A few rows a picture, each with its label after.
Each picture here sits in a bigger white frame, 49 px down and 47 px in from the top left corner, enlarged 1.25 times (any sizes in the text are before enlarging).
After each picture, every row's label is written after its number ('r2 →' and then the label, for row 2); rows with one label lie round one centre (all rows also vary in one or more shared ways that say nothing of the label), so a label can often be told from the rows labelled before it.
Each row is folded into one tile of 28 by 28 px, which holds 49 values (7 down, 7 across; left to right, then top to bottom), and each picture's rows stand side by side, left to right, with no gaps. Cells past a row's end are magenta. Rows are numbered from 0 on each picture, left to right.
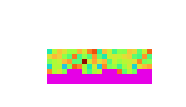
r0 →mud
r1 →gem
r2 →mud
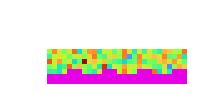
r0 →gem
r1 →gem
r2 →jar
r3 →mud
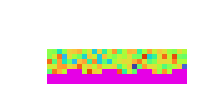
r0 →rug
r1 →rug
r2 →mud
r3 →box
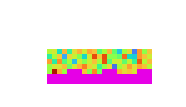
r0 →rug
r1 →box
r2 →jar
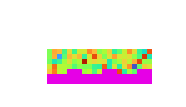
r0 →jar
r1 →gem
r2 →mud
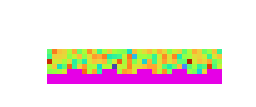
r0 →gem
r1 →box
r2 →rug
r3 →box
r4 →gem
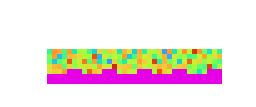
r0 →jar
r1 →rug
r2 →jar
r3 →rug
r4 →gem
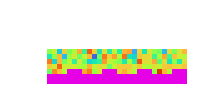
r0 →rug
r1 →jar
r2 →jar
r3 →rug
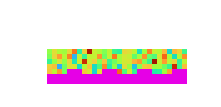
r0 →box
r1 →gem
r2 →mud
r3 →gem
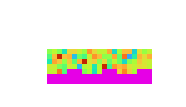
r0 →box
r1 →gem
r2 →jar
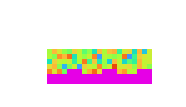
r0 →box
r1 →rug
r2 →jar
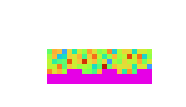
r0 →jar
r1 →gem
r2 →box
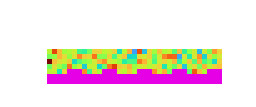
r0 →gem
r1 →mud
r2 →jar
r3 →box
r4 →rug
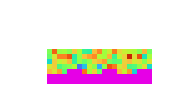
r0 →box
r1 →mud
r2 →box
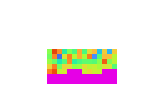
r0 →jar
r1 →jar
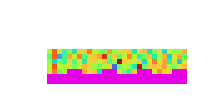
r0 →jar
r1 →box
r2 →gem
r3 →rug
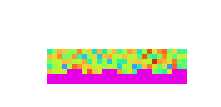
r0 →mud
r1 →rug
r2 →mud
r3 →gem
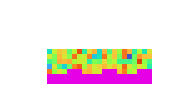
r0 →mud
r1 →jar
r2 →jar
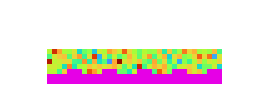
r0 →gem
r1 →rug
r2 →gem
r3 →rug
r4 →box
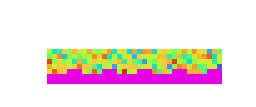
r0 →rug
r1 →box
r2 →rug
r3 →mud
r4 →box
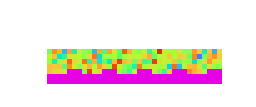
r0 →jar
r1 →rug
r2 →gem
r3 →gem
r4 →jar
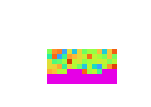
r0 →jar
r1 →mud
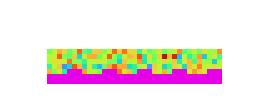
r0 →mud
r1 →mud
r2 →box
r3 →box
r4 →rug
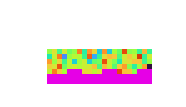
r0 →rug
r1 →jar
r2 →box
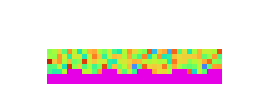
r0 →gem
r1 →gem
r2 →mud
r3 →jar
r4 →mud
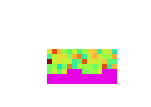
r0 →gem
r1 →gem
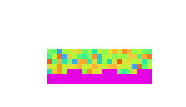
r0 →rug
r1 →rug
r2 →gem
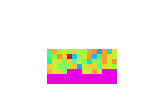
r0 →box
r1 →jar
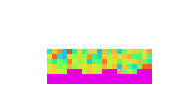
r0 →jar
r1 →jar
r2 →mud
